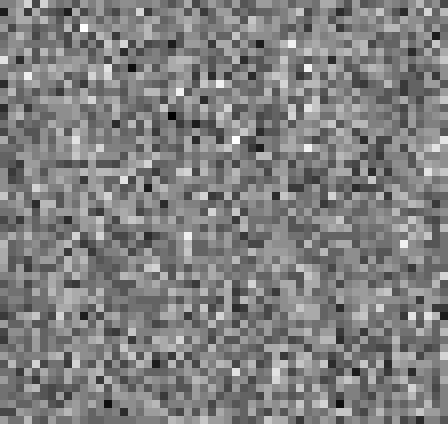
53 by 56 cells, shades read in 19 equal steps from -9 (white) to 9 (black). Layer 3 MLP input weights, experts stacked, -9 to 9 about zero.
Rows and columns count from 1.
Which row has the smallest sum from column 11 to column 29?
28
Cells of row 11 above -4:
49
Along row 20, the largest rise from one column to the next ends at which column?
35
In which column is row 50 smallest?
52
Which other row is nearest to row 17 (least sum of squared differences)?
38
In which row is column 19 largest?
24
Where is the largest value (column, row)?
22, 15
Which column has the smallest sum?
36
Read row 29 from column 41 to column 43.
-1 -3 -2
